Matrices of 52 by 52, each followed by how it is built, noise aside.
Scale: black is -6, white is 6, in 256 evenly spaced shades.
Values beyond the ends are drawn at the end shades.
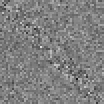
banded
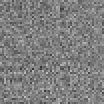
low rank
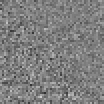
lower triangular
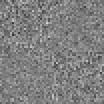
block diagonal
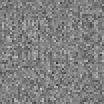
blocks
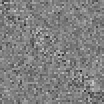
banded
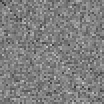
diagonal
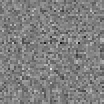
low rank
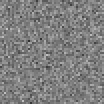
repeating rows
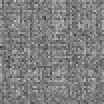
blocks
